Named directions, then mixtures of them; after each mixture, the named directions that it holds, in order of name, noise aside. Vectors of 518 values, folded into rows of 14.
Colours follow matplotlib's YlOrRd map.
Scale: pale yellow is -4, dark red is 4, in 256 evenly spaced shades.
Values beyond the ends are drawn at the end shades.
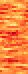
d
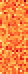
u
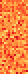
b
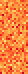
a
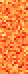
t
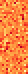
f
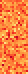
b.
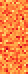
f, t.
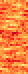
d, t.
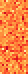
f, t, u.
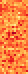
b, d.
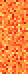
a, f, u.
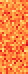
a, f, t.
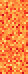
a.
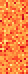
a, f.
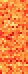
a, d.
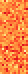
f, t, u.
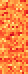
a, d, u.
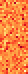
f.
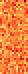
u.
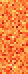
a, t.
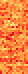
a, d.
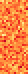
t.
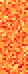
t.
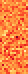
b, f, t.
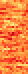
a, d.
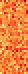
u.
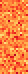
a, b.
